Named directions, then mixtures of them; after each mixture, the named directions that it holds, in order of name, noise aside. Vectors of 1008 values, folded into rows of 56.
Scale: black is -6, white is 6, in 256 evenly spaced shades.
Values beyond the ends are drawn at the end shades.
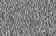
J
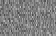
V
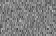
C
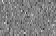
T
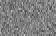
C, J, T.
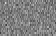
C, J, V.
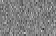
T, V.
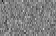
C, T.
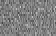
V.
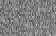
V.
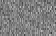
C, T, V.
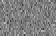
J, T.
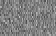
V.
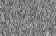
J, T, V.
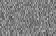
J.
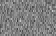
C.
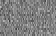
V.
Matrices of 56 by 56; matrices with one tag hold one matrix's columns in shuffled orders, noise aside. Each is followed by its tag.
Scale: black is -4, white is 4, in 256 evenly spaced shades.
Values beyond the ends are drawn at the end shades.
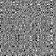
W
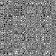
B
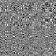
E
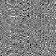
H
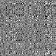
B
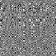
E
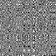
W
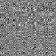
E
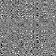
H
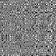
W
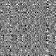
W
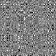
W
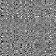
H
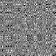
W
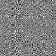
H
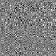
E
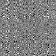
H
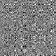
W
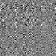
E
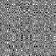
W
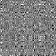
W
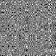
W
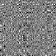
W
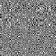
E
